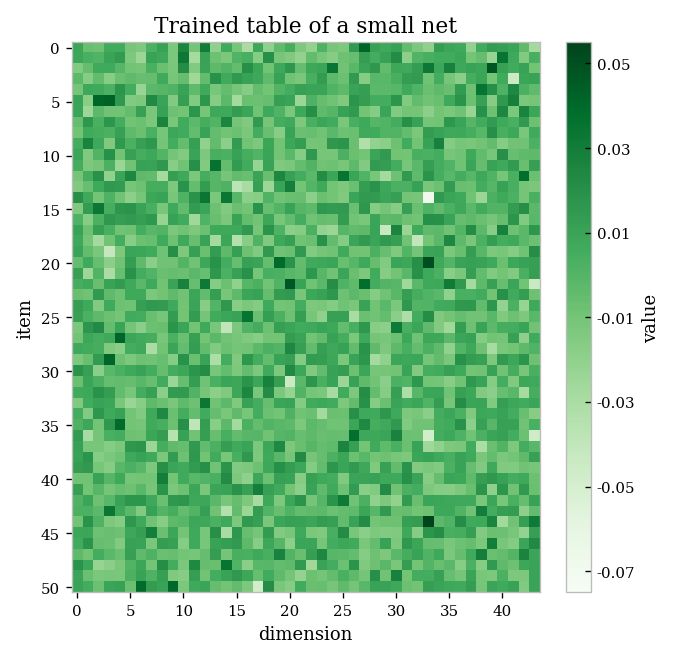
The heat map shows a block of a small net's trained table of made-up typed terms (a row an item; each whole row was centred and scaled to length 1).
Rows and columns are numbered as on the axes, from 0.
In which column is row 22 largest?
20
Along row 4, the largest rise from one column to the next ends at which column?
38
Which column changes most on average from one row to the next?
39
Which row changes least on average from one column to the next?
8
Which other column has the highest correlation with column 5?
25
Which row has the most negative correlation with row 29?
19
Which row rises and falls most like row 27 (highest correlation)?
42
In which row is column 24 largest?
2
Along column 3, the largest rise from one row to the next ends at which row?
29
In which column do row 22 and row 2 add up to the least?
43
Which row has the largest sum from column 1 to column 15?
50
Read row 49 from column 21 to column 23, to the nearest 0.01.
-0.02 -0.01 -0.01
